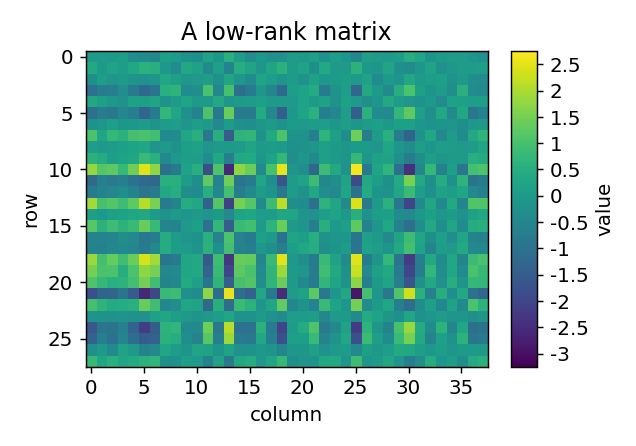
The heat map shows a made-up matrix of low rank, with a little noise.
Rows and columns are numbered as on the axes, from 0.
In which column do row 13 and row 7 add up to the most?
25
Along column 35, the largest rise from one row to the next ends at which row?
11
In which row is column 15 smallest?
21
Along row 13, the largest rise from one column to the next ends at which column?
14
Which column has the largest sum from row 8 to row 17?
5
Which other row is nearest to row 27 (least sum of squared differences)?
9
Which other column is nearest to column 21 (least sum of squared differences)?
29
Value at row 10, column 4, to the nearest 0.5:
1.5
